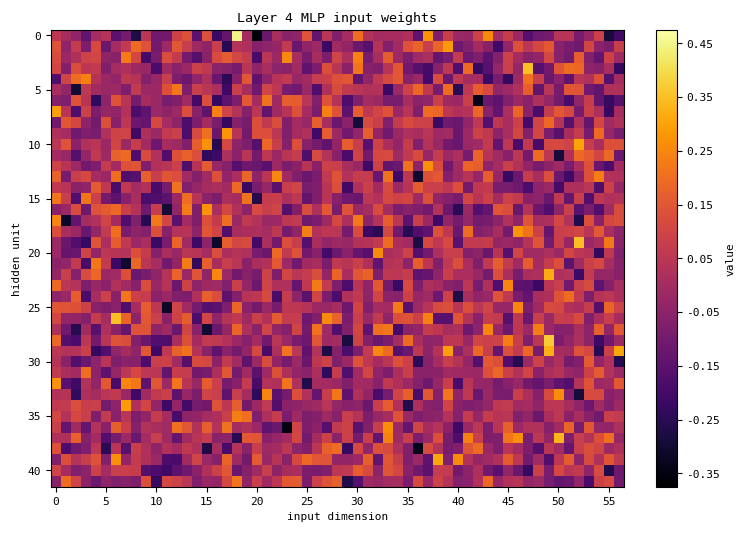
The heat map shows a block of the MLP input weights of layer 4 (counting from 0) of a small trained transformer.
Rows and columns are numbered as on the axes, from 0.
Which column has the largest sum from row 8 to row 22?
15
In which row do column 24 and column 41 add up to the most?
37
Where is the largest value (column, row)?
18, 0
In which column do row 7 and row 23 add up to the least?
48
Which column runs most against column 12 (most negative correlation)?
50
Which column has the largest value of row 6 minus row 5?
2
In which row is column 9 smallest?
17
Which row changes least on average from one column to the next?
35
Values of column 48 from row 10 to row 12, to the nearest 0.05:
-0.2 0.2 -0.1
